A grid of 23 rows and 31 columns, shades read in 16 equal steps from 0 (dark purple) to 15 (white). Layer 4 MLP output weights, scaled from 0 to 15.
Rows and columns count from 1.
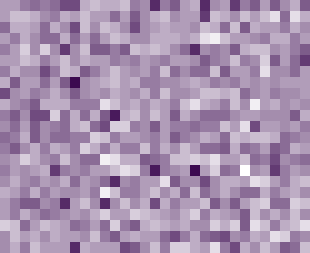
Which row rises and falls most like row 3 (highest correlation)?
9
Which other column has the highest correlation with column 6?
16
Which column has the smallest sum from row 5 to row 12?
4
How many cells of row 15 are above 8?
16
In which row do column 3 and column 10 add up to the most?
13
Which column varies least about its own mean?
15
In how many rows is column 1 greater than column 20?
6
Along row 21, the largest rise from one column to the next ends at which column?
26
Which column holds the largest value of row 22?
28
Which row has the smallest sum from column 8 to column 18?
17
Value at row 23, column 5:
9
